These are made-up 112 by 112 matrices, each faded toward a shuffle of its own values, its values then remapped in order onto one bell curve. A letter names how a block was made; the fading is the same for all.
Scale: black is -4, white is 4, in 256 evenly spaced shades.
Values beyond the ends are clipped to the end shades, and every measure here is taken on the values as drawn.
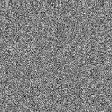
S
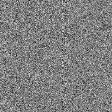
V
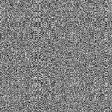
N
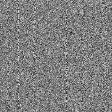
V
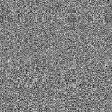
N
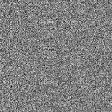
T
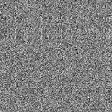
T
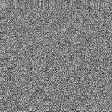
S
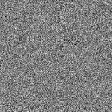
S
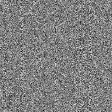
V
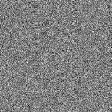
T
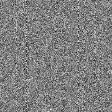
V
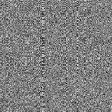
N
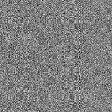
N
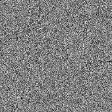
V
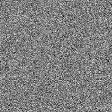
T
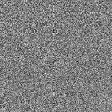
T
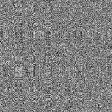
N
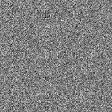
T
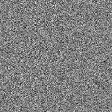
T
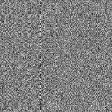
N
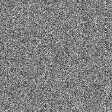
V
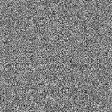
S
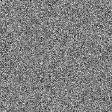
V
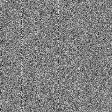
V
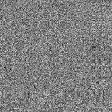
T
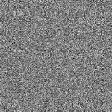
T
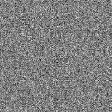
T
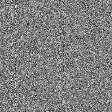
V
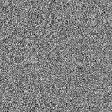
S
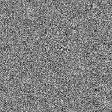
T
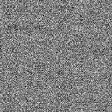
S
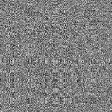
N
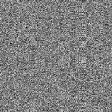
S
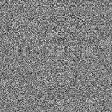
S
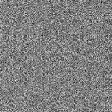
S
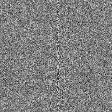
V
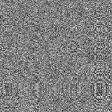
N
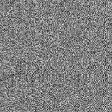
N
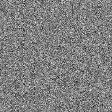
V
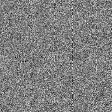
V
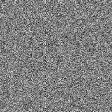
T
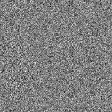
T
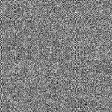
N
